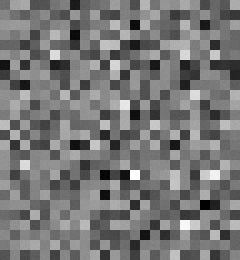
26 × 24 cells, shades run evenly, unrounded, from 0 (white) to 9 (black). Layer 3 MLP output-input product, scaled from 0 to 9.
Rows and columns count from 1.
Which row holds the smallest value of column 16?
13
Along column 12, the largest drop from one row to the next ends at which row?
7
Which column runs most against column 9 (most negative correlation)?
16
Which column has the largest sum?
14
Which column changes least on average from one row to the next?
5
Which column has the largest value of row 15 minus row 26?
18
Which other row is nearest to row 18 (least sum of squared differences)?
22
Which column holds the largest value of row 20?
11
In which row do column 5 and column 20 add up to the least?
10
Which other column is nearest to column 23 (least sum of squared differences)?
17
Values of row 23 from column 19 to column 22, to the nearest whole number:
0 2 4 6
